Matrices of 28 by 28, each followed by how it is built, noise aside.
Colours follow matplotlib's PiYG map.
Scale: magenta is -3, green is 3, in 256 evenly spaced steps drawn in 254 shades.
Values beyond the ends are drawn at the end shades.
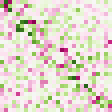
banded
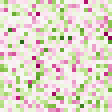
noise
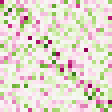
banded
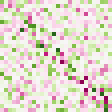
banded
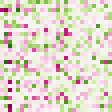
low rank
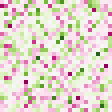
Hankel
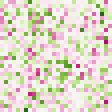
noise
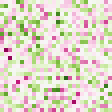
noise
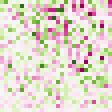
upper triangular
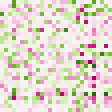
low rank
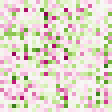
low rank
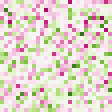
Hankel
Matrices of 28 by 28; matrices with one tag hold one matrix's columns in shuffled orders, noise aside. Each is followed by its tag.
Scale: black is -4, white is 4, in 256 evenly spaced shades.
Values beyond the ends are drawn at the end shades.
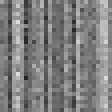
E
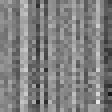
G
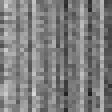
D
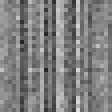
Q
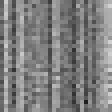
G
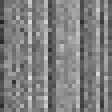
E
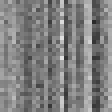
E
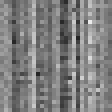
E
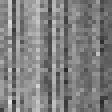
Q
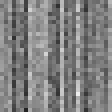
D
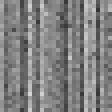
D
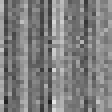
Q
